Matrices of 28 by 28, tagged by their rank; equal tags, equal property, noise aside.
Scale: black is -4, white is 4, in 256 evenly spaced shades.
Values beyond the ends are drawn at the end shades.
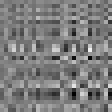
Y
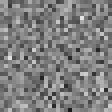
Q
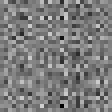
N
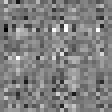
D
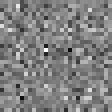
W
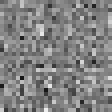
W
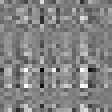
Y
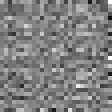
N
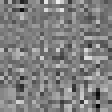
N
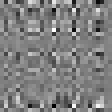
Y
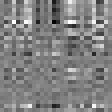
Y
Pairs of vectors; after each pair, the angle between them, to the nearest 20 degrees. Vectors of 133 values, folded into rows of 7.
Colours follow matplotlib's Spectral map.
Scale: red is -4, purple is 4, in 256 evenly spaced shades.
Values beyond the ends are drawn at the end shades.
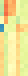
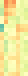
20 degrees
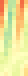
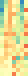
140 degrees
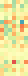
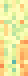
120 degrees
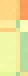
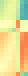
160 degrees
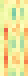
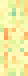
40 degrees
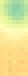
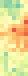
80 degrees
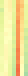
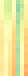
160 degrees
